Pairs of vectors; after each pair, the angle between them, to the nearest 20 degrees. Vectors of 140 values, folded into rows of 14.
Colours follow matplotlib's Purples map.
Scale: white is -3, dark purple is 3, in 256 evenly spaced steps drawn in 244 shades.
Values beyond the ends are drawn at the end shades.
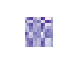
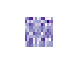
40 degrees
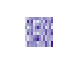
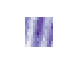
100 degrees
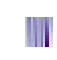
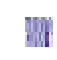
40 degrees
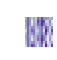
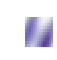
100 degrees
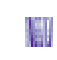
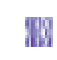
60 degrees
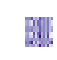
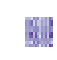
160 degrees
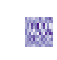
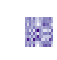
80 degrees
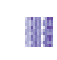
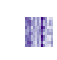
160 degrees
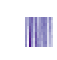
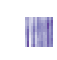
160 degrees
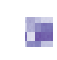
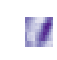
60 degrees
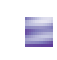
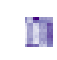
100 degrees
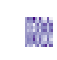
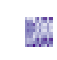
140 degrees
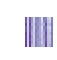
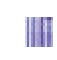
160 degrees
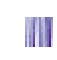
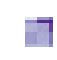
80 degrees
